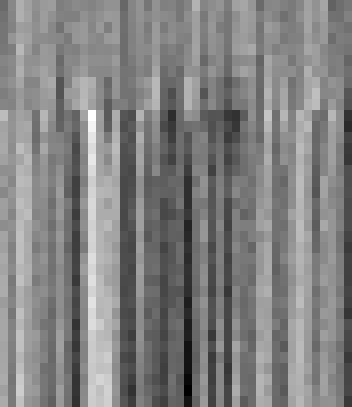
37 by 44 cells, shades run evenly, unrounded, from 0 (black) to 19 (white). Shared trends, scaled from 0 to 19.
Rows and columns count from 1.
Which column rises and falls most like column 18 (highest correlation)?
15
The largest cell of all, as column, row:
12, 11
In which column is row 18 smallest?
24
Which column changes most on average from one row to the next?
30
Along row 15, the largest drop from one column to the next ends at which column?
16
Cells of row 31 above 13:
5
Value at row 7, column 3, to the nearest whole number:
13
